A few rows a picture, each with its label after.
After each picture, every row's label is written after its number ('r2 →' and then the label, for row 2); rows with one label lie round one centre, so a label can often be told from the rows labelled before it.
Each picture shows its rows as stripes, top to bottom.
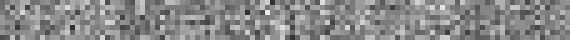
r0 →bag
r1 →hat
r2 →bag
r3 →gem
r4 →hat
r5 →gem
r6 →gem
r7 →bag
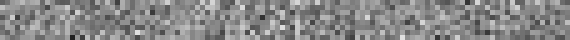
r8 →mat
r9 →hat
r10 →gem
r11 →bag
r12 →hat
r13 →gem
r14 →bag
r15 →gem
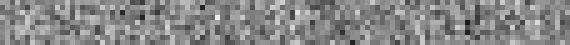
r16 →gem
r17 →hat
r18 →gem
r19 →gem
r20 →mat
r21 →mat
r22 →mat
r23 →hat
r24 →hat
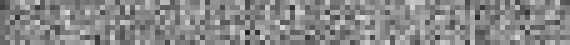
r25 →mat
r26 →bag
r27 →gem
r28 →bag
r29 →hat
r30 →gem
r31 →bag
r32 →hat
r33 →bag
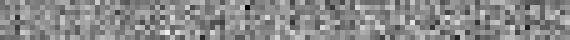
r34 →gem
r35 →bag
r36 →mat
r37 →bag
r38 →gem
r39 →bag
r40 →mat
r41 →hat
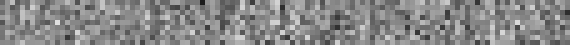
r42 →hat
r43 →hat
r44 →mat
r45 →mat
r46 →hat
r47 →mat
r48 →gem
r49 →mat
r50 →gem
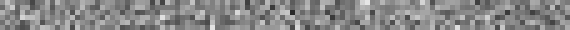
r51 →bag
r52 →bag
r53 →gem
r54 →mat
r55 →hat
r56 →gem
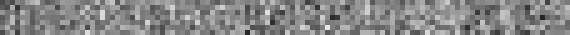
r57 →hat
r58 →bag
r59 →bag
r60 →bag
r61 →bag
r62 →mat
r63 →bag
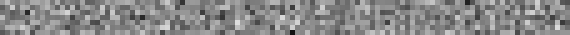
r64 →mat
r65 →bag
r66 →hat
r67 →gem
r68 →mat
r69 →mat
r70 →bag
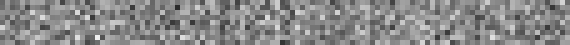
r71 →hat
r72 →hat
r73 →gem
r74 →bag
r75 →hat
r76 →hat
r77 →mat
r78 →gem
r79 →hat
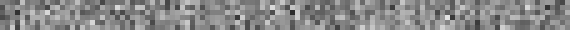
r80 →gem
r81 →hat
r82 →gem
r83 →hat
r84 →bag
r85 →bag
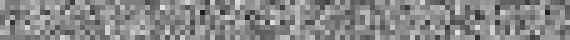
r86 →gem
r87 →mat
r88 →hat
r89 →bag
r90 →hat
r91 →mat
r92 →mat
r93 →gem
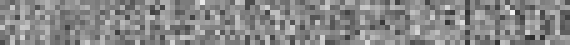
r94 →mat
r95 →bag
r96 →mat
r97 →mat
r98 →mat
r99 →mat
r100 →mat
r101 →bag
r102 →bag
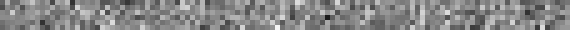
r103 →gem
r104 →gem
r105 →bag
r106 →gem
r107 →hat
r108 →hat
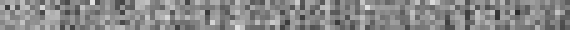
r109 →mat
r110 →bag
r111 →mat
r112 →mat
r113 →mat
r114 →mat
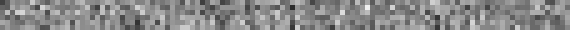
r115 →hat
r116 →bag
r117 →hat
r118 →gem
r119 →gem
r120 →gem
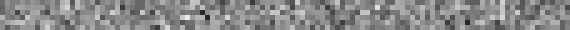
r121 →gem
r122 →gem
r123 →hat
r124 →gem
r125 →mat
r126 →mat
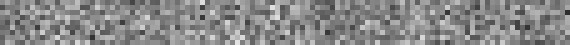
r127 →gem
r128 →hat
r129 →mat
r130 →hat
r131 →bag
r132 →bag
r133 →gem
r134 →hat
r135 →gem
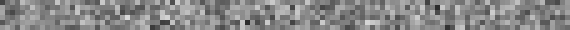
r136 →hat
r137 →gem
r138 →gem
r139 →mat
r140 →bag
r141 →mat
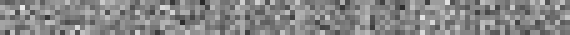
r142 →hat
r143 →mat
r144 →bag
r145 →hat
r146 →mat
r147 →gem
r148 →bag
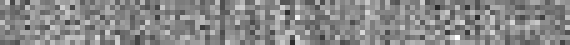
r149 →hat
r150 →gem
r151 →hat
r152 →gem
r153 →mat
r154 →hat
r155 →mat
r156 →gem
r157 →gem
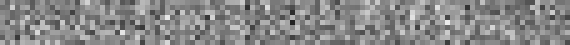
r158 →bag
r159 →bag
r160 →bag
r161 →mat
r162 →bag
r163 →gem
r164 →hat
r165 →bag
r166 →mat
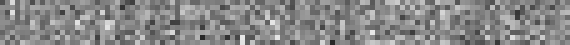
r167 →bag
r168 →gem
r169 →bag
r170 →bag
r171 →hat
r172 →hat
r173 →bag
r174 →hat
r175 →bag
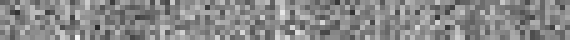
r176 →bag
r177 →gem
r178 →gem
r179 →gem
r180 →bag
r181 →mat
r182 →gem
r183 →gem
